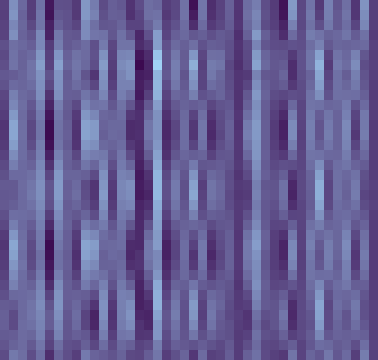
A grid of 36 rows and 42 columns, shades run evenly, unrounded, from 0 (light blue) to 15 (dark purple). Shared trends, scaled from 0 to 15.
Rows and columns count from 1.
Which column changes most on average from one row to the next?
22
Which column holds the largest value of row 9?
16
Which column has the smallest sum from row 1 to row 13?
18
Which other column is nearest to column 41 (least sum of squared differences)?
37
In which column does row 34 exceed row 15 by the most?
11
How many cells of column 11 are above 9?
16
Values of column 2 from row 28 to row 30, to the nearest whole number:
5 6 8
